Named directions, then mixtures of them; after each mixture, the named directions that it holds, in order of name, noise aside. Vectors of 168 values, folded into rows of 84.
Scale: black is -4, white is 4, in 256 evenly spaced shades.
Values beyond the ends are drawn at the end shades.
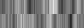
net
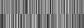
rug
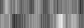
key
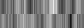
net.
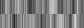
key, net.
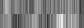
key, rug.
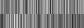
key, rug.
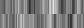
net.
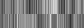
net, rug.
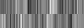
net, rug.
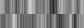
key, net.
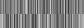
rug.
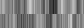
net.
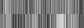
key, rug.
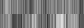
key, rug.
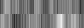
key.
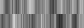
key, net.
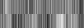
key, rug.
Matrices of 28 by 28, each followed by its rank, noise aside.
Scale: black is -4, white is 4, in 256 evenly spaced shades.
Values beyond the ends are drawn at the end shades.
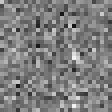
seven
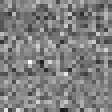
six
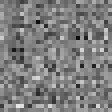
six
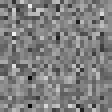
five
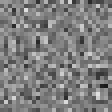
six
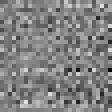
four
